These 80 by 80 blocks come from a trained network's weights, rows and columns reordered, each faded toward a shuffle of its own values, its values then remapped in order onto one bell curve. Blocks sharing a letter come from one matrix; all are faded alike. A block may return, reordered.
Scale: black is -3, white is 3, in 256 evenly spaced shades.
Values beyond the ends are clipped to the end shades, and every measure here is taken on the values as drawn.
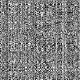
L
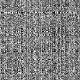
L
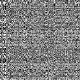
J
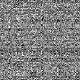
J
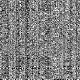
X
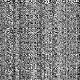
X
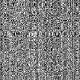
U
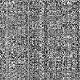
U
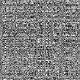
J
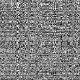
J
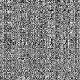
U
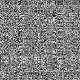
J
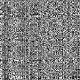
U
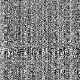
L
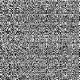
J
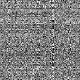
J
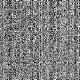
L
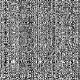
X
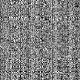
X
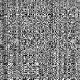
U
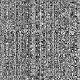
X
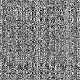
L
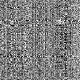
X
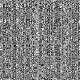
U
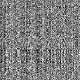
L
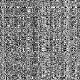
L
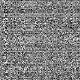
J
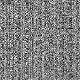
L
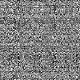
J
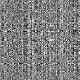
L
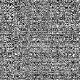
J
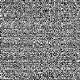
J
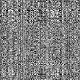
U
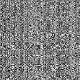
U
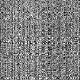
L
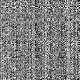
L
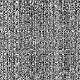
X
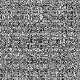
J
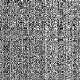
L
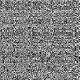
J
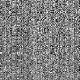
U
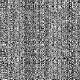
X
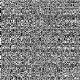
J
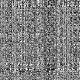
L
